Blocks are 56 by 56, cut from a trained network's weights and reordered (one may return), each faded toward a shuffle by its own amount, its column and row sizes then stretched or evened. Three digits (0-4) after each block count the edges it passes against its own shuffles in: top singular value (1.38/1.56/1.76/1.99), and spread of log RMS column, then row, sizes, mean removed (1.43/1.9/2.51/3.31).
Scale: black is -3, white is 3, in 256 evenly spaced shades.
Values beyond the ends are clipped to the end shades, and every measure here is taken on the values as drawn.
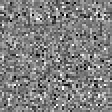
0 1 2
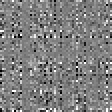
2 4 3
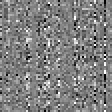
0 4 1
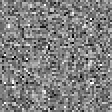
1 1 0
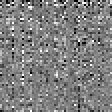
1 4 2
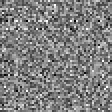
3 0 1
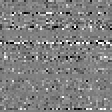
3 1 4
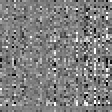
1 4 3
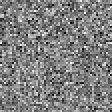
1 0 1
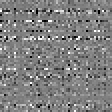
1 2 4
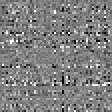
0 3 4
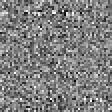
1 0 2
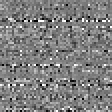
0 1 4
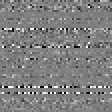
4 0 4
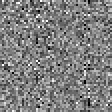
1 2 0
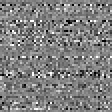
1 0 4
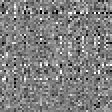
4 3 2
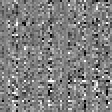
2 4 1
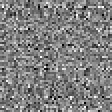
2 1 2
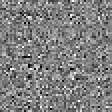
2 2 2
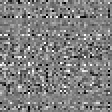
0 2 4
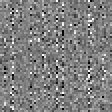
3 3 0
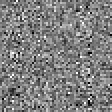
1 2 0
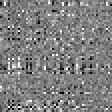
4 2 3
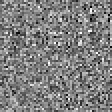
3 1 0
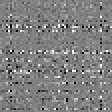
2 2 4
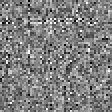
3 1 1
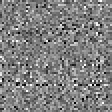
2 2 2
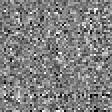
2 2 2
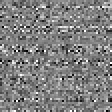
2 1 4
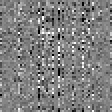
2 4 1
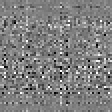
1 2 4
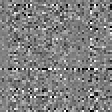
4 3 3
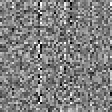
4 3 0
